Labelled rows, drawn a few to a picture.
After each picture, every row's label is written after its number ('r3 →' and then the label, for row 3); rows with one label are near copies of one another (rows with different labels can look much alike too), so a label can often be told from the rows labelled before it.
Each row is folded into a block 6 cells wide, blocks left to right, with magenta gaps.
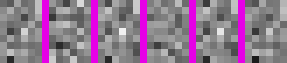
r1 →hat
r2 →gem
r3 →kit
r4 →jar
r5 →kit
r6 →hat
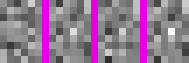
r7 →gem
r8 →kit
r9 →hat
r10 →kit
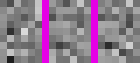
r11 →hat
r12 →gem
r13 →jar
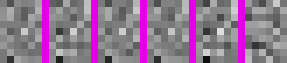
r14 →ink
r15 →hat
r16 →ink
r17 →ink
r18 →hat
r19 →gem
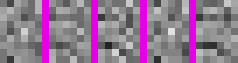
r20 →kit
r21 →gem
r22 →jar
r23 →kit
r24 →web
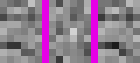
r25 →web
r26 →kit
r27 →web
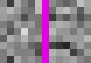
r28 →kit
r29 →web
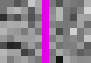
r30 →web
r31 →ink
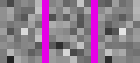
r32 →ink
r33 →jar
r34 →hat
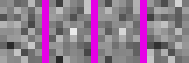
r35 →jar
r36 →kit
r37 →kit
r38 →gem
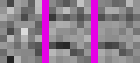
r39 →kit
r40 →web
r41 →web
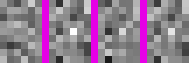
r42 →gem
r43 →kit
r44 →hat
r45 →kit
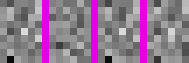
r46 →ink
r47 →jar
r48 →ink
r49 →kit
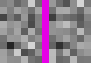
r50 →jar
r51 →gem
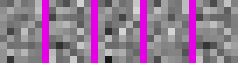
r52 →hat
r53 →gem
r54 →hat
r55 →kit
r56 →gem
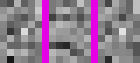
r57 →hat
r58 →web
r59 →kit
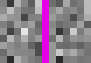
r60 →kit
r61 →hat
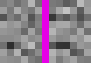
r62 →jar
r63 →web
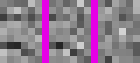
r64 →web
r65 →jar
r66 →kit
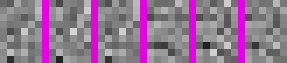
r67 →hat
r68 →ink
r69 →hat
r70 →web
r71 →jar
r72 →jar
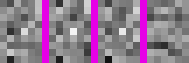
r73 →hat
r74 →kit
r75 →ink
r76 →web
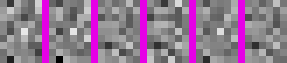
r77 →kit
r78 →ink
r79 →jar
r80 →gem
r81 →ink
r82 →jar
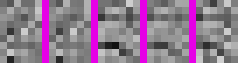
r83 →hat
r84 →hat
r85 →web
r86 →web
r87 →gem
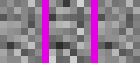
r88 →jar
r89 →gem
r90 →jar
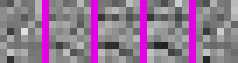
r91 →hat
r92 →jar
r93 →web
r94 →web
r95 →hat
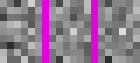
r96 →gem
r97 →kit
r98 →ink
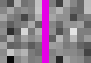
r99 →hat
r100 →kit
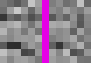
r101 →web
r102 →jar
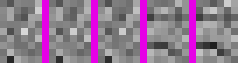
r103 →ink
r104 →ink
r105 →ink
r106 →web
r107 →web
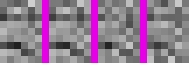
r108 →web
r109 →web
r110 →jar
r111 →gem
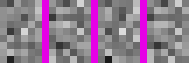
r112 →hat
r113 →gem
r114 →ink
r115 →gem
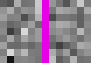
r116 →hat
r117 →gem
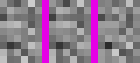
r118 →gem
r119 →gem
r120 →jar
